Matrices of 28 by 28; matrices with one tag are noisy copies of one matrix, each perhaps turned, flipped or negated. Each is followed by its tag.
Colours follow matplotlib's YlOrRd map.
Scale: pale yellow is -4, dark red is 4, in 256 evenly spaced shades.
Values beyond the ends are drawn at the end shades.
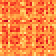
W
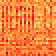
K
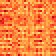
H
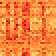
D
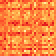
W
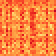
W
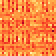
H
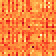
H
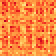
W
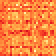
W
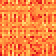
H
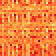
H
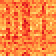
D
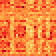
D
